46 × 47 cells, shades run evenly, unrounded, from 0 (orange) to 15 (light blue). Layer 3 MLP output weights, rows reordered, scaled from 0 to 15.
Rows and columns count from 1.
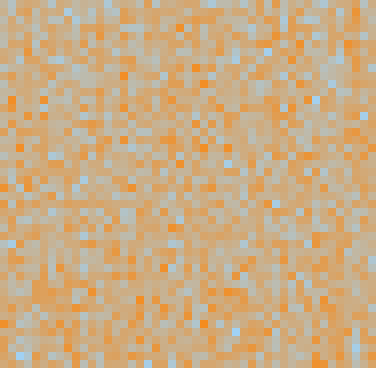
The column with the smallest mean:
6
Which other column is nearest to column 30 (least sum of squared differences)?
20
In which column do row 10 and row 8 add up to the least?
16
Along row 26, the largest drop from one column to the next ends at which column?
3
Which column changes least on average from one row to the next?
43
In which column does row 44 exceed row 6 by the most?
45
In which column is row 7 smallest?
4
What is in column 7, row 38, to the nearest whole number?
5
